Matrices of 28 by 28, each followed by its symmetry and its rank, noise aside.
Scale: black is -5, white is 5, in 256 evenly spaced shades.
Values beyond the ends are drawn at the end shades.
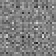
antisymmetric, rank four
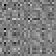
no symmetry, rank four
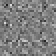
no symmetry, rank six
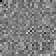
symmetric, rank six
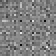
symmetric, rank four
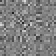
symmetric, rank four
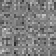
no symmetry, rank six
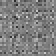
antisymmetric, rank four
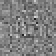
no symmetry, rank six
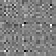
antisymmetric, rank four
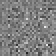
no symmetry, rank eight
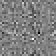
antisymmetric, rank four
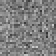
antisymmetric, rank eight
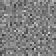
antisymmetric, rank eight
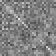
symmetric, rank eight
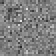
symmetric, rank six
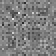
symmetric, rank six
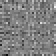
antisymmetric, rank six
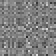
no symmetry, rank four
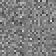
no symmetry, rank six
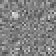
symmetric, rank six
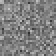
symmetric, rank eight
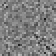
symmetric, rank eight
